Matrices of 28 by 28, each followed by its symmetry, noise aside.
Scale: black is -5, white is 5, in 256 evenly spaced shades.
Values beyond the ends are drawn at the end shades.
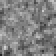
no symmetry.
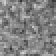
no symmetry.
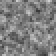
no symmetry.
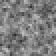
symmetric across the other diagonal.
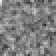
no symmetry.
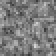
no symmetry.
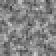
same after a half turn.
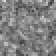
no symmetry.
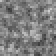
symmetric.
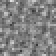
same after a half turn.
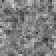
no symmetry.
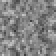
mirrored top to bottom.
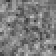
symmetric across the other diagonal.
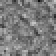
symmetric across the other diagonal.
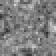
antisymmetric.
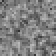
symmetric.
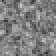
antisymmetric.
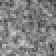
symmetric across the other diagonal.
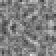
mirrored top to bottom.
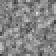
same after a half turn.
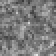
no symmetry.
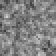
symmetric.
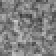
antisymmetric.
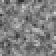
no symmetry.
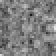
mirrored top to bottom.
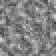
same after a half turn.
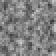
mirrored top to bottom.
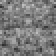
mirrored left to right.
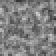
no symmetry.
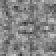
mirrored top to bottom.
